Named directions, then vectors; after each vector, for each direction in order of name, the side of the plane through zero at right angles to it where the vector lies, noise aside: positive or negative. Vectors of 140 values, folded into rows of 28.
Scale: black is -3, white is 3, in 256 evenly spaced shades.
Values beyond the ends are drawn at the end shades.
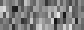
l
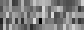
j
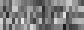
negative, negative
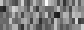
positive, negative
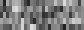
negative, negative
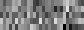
negative, negative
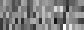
positive, positive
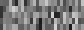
positive, negative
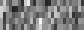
negative, positive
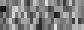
positive, negative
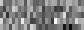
negative, negative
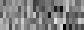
negative, negative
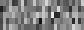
positive, negative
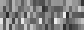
negative, negative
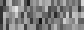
positive, negative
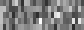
negative, positive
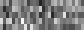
negative, negative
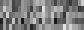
positive, positive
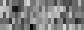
positive, positive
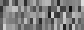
positive, negative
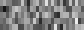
positive, negative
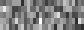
negative, positive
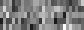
positive, positive
